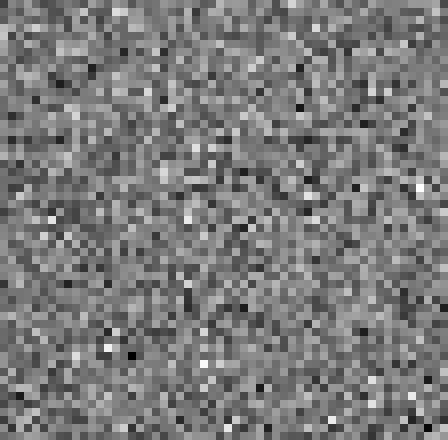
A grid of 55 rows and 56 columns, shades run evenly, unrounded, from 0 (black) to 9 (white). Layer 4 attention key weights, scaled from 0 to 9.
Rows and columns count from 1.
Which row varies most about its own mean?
54
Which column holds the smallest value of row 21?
3
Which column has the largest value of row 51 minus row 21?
47
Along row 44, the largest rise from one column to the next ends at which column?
14
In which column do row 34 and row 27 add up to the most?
56
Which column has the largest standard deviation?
39
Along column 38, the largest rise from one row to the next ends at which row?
15
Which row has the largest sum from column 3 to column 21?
4
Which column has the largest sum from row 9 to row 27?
53
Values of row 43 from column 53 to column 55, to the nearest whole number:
7 4 3
